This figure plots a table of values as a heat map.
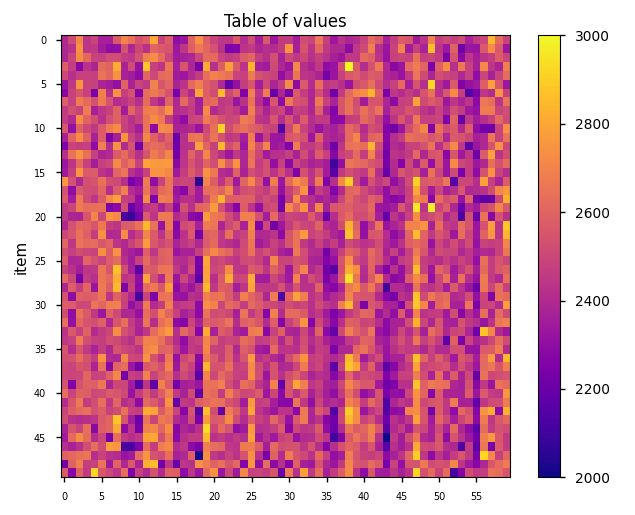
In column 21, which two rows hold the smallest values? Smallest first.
42, 49
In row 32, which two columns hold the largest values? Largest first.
47, 32
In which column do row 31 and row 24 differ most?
5
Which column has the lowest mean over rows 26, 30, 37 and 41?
43
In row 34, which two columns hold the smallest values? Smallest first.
51, 53
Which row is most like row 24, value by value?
4
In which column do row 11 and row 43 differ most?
7
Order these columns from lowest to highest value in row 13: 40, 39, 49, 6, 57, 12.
6, 40, 49, 39, 12, 57
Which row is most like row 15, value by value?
13
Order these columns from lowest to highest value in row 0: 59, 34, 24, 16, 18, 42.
16, 24, 59, 42, 34, 18
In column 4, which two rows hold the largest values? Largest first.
49, 20
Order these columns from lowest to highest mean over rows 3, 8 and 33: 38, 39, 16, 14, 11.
16, 39, 11, 14, 38
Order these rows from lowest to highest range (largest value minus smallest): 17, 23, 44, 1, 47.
23, 17, 1, 44, 47
